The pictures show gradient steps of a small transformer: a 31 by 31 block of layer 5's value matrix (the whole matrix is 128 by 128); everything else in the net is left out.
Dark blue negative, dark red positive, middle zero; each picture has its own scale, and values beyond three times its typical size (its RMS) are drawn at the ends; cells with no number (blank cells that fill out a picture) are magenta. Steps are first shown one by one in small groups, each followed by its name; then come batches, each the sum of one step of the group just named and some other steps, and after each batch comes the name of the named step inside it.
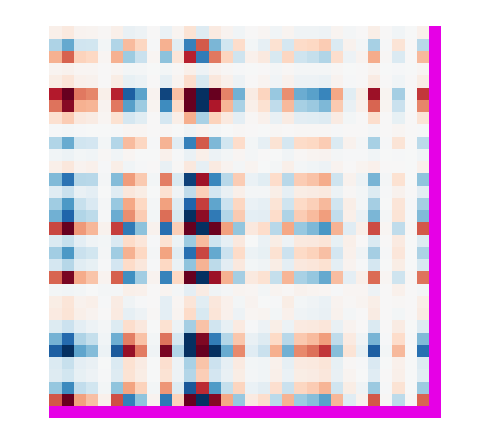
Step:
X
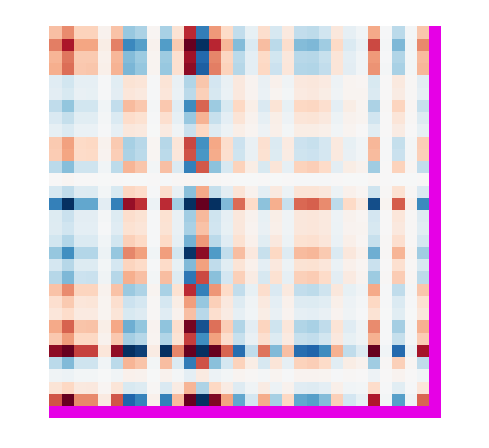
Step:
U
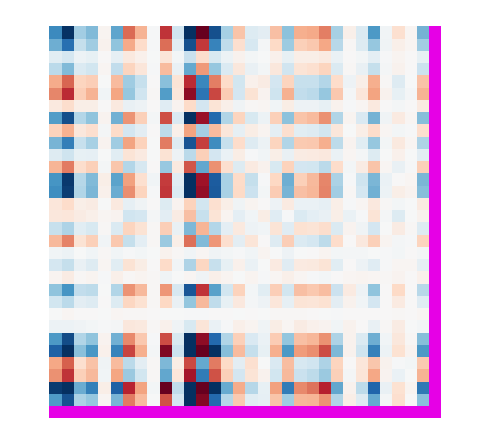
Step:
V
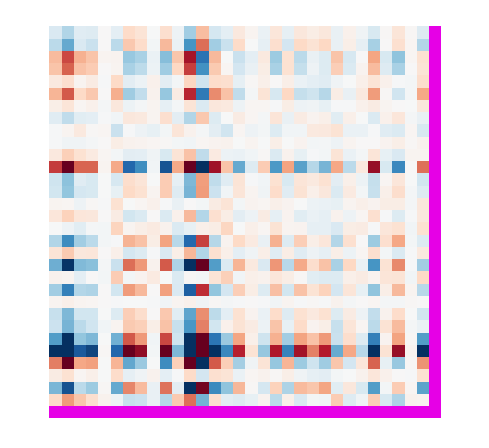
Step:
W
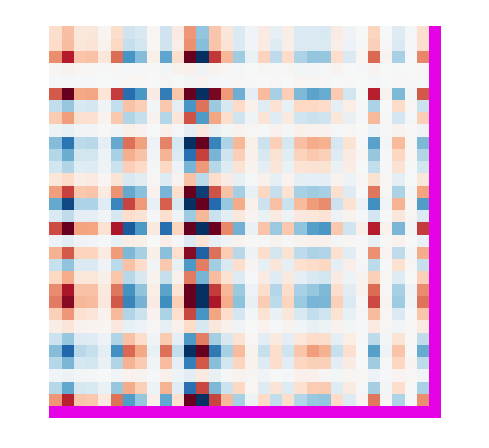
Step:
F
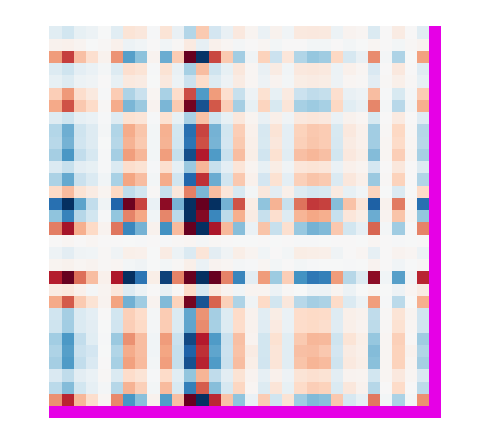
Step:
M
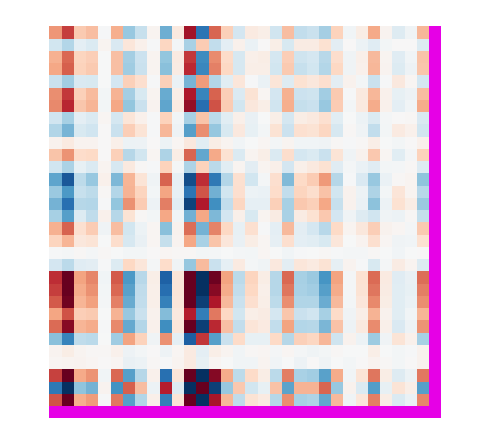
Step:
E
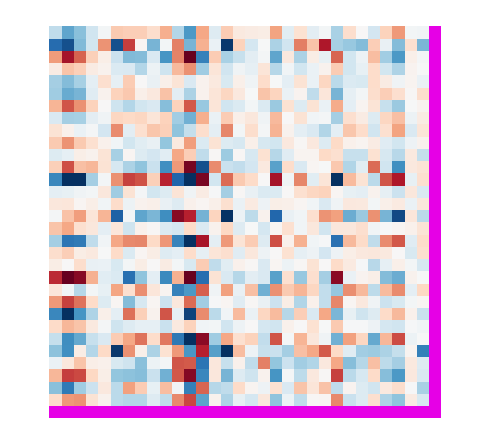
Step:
W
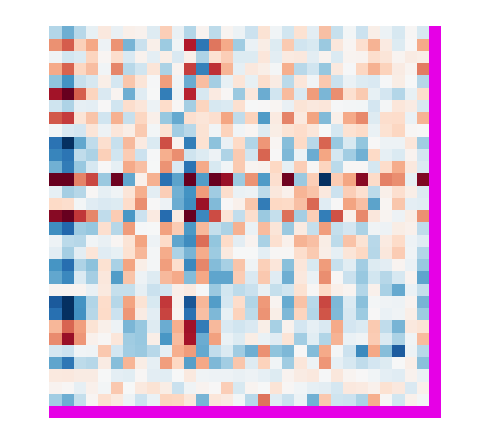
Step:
U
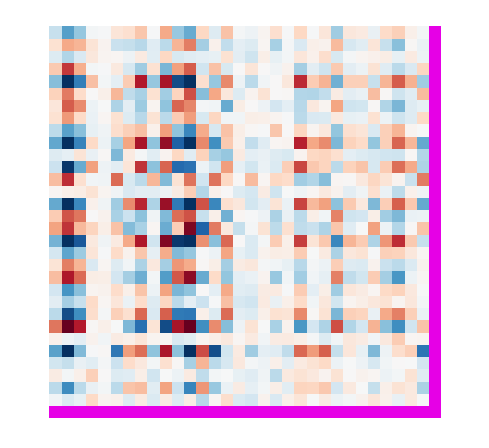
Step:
F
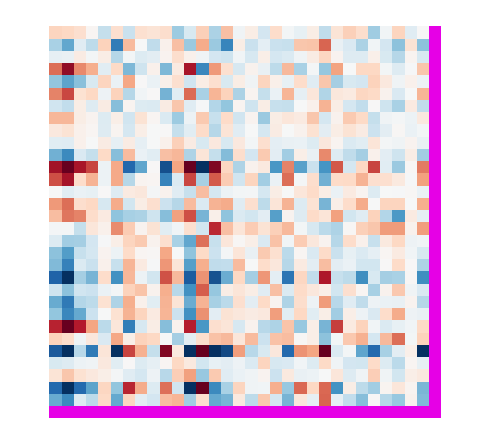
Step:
W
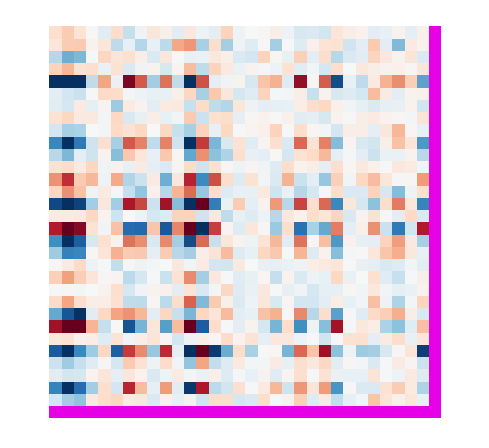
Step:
F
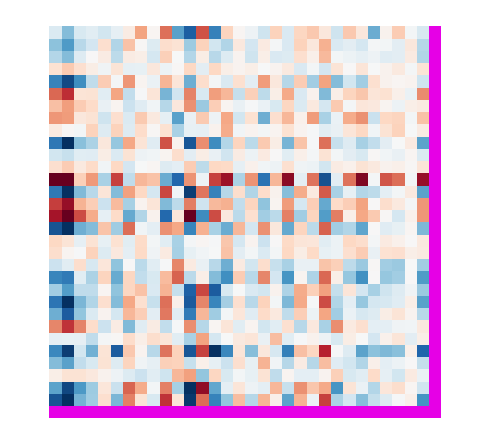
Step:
V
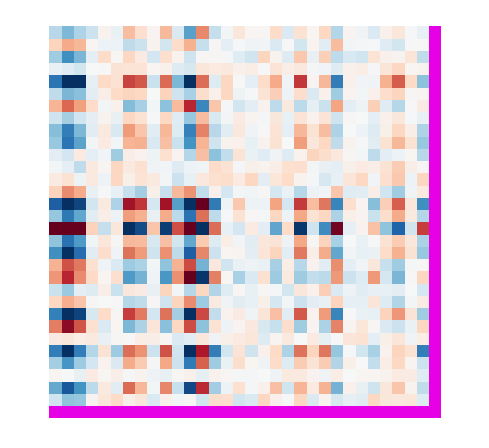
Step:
M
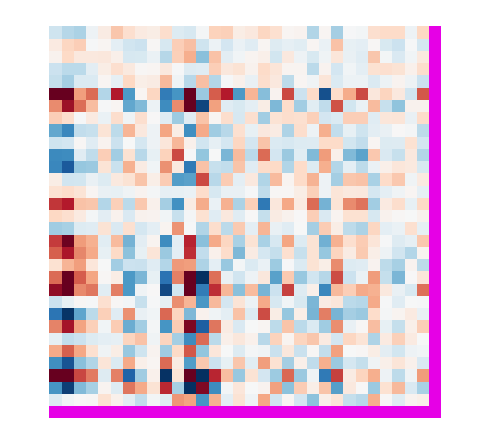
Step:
E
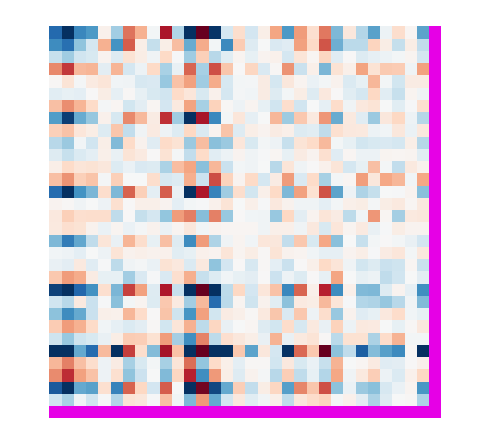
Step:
V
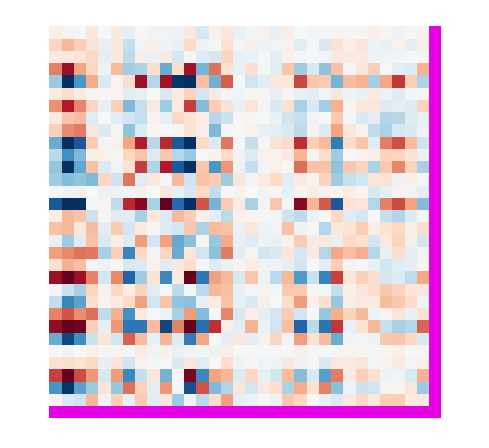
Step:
E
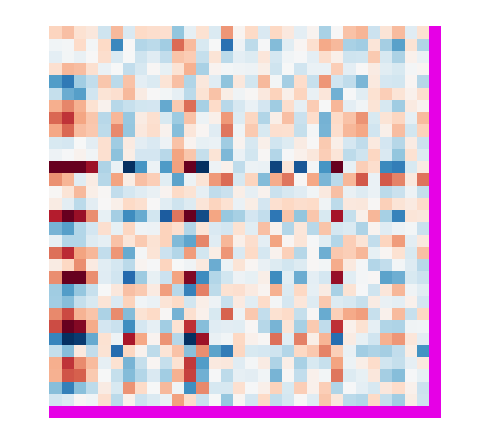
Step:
W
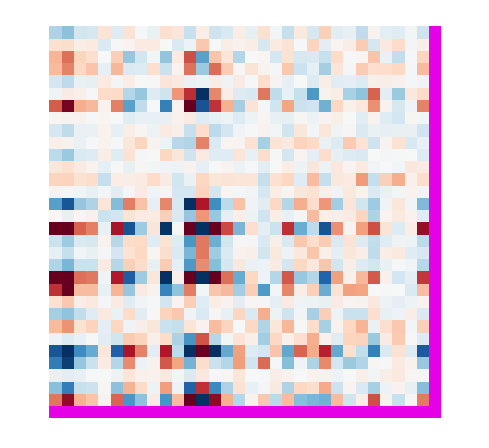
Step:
X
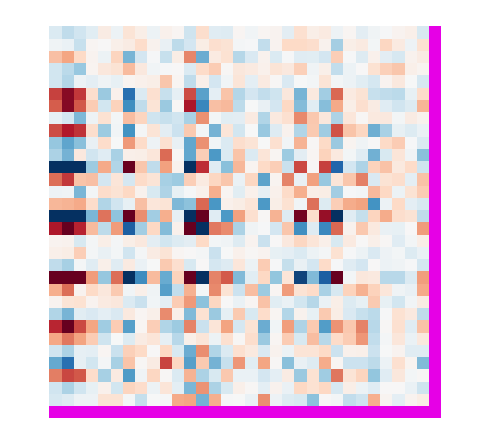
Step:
M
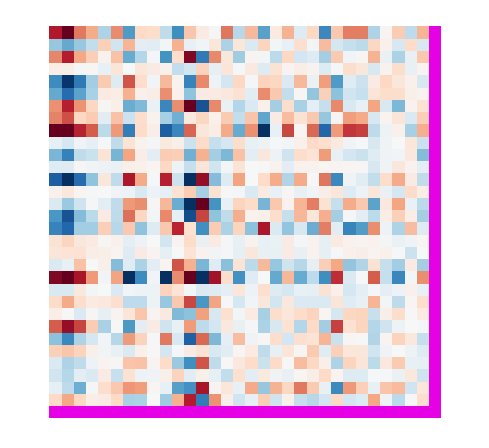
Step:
M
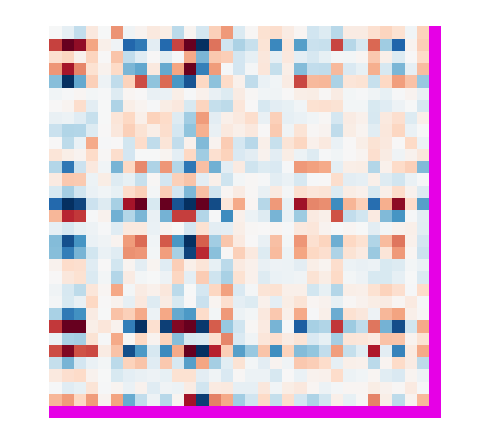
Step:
U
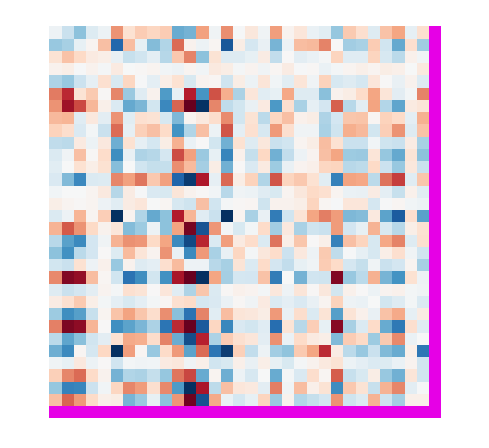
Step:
X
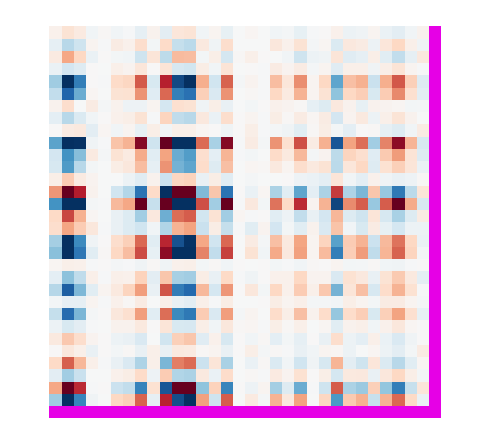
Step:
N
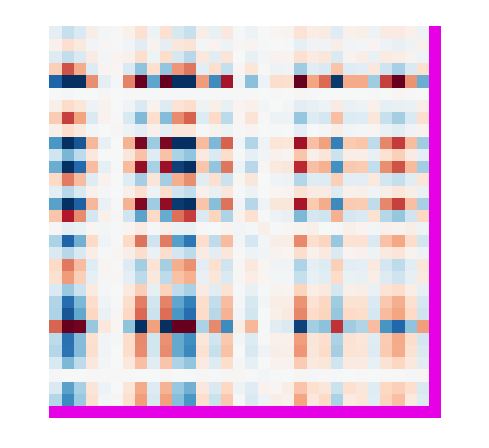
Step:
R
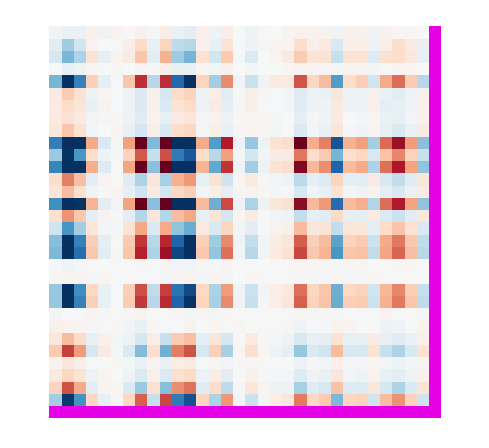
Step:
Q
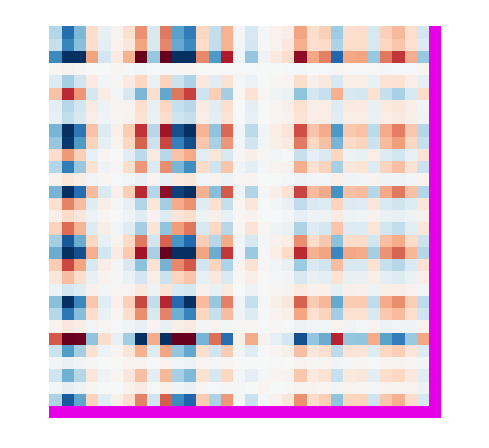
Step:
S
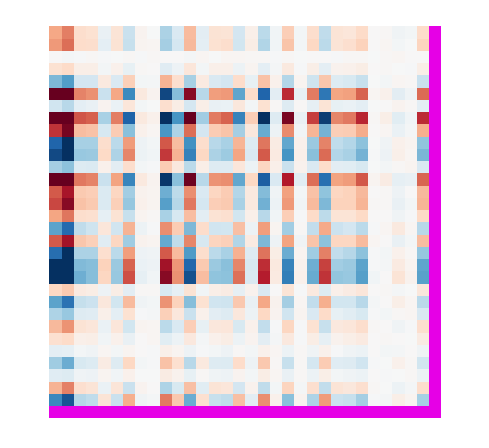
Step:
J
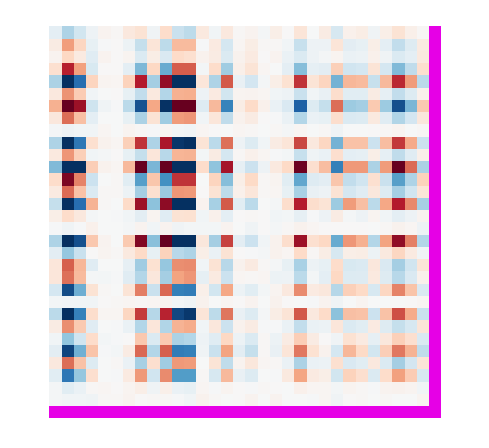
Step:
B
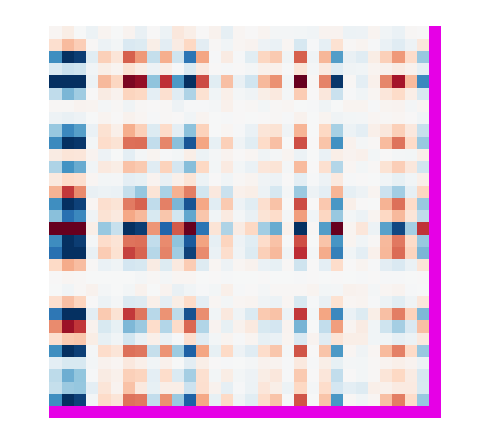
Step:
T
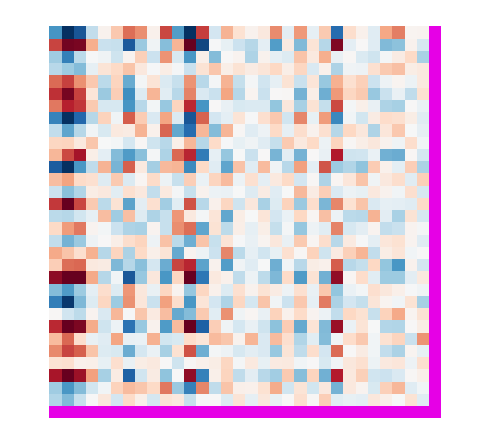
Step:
S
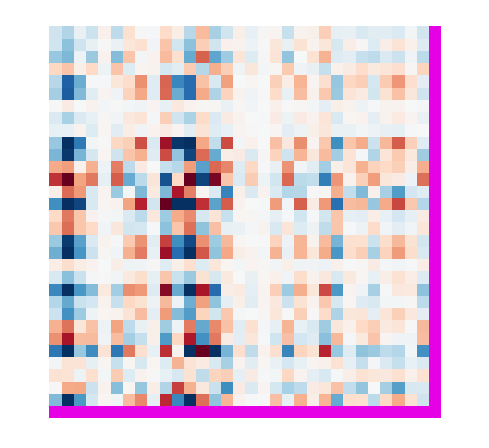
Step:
N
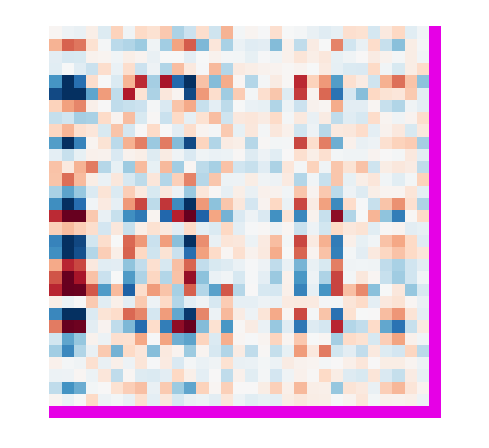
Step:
R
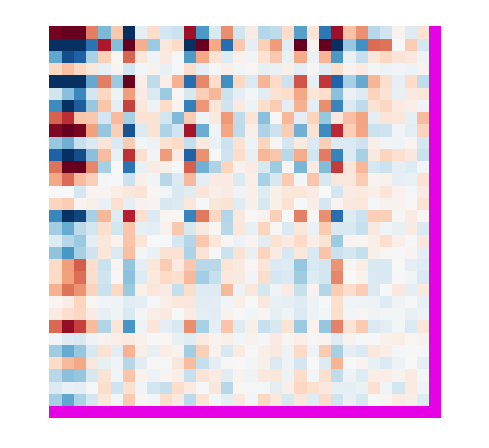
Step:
J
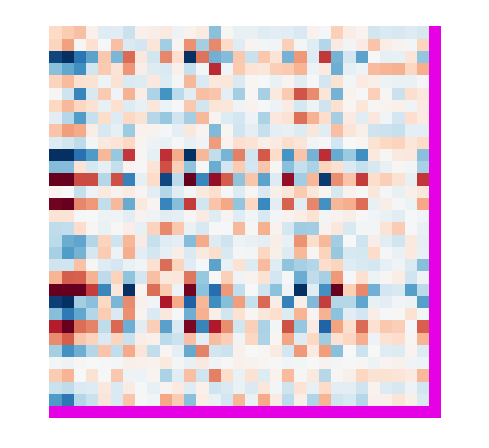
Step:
J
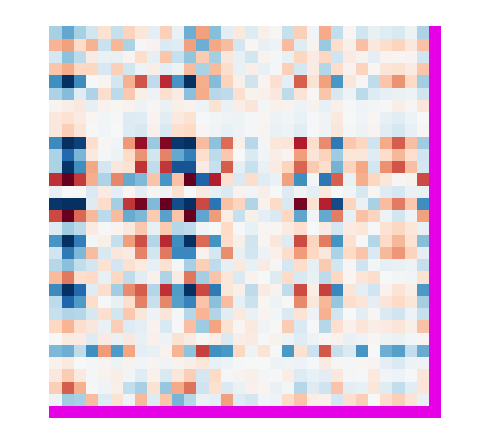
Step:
Q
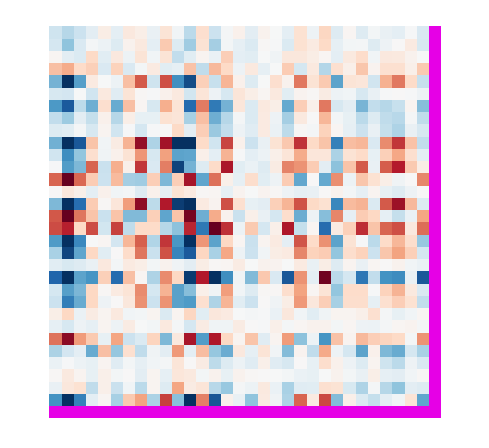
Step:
Q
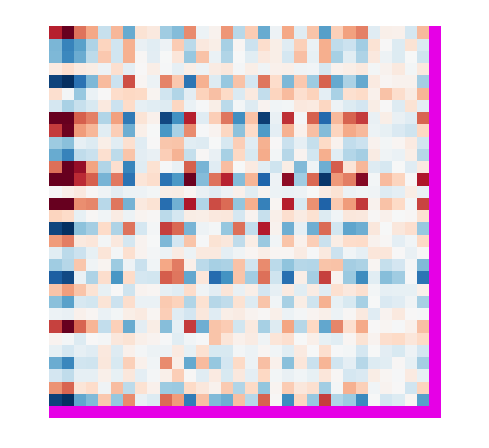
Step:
J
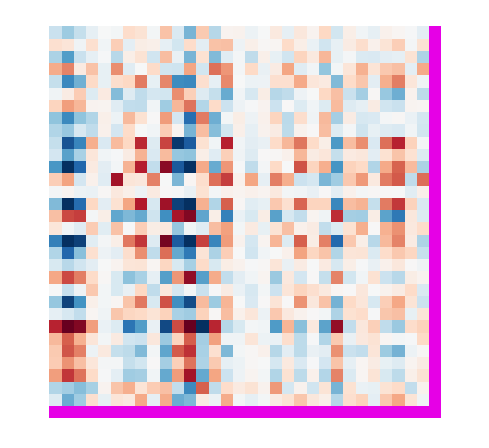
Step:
Q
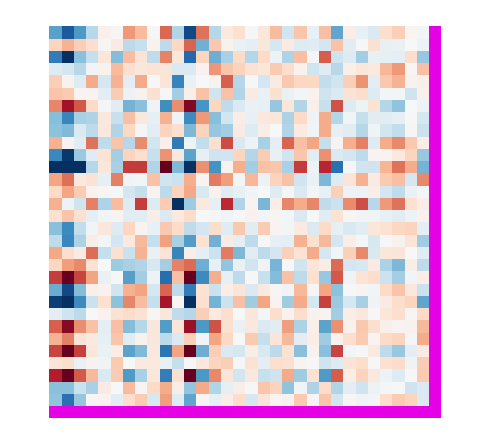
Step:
Q
